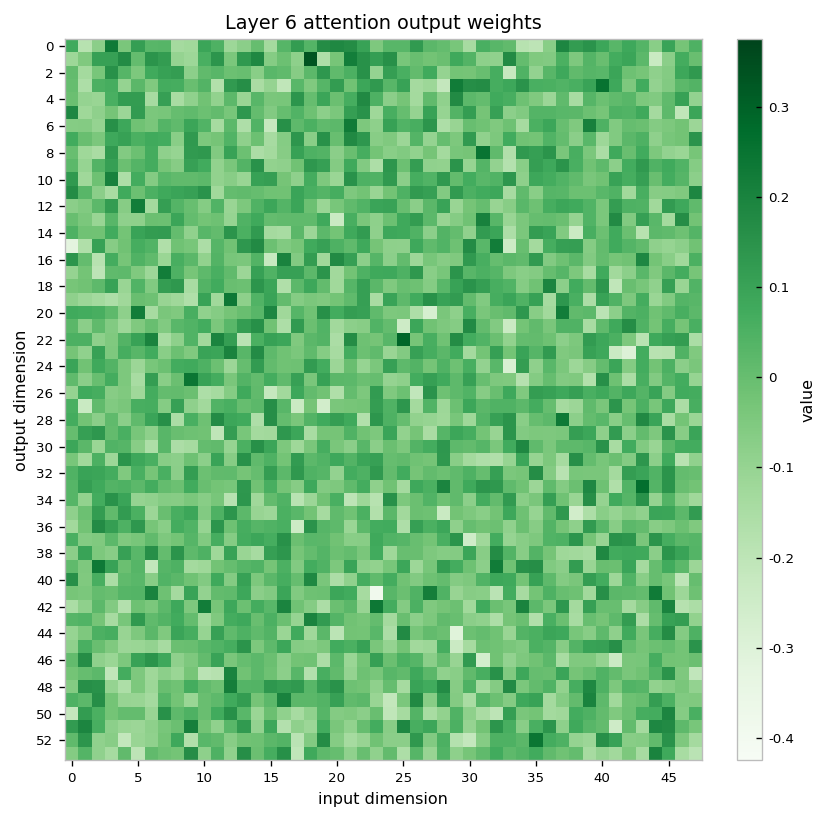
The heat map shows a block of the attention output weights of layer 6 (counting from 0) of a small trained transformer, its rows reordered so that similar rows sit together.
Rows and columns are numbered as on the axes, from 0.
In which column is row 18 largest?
36
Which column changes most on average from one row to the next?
41
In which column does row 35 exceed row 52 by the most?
4
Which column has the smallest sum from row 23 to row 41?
10
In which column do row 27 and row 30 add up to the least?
17
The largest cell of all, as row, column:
1, 18
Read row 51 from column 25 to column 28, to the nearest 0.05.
0.2 0.05 0.1 -0.05
